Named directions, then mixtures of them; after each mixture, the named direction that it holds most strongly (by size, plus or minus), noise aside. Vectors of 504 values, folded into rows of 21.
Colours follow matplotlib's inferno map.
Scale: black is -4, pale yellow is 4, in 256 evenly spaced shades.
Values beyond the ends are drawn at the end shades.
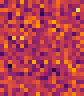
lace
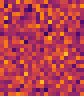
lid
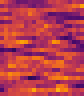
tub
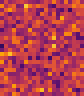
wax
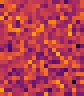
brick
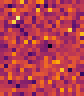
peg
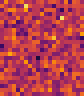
wax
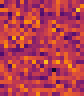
lace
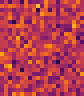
peg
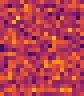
peg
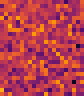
brick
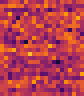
peg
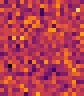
lace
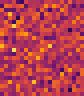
peg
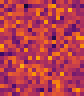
wax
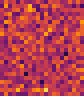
lid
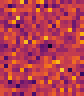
peg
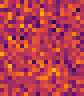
lace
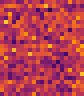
peg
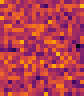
brick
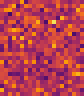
lace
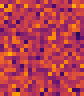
wax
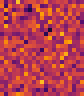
lid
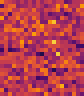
brick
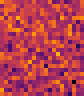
brick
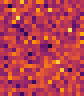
peg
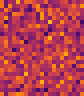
lid
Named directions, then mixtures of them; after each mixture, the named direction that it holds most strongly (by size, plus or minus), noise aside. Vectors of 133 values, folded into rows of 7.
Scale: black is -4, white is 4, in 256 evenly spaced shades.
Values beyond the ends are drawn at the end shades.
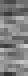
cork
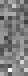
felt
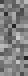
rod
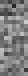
felt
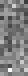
felt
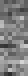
cork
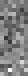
felt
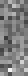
felt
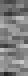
cork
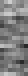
cork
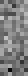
felt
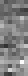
cork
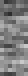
cork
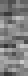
cork
